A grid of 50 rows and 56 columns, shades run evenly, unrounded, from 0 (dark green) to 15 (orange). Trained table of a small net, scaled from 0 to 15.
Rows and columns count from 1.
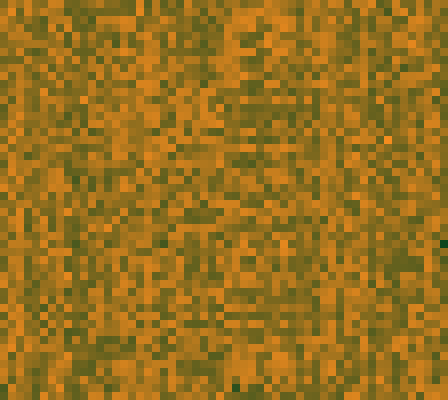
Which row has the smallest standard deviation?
24
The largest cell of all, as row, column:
18, 49
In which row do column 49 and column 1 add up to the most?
39
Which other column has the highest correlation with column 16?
52
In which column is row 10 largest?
31
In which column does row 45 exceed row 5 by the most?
9
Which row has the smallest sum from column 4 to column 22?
2
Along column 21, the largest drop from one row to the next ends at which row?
11
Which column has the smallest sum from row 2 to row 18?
56
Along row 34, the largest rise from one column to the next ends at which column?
54
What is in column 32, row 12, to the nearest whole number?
5
